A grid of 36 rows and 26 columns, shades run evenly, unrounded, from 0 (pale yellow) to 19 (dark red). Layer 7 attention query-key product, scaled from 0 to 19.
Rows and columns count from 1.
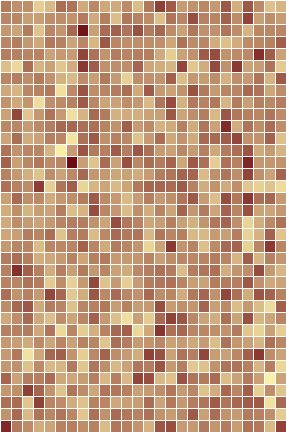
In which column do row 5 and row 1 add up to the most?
24
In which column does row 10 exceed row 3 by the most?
2
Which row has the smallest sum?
31
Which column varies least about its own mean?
10
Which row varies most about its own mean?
6
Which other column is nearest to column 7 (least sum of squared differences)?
12
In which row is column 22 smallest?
26
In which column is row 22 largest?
23
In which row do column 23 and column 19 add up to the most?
14
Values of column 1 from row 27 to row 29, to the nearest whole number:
6 9 7
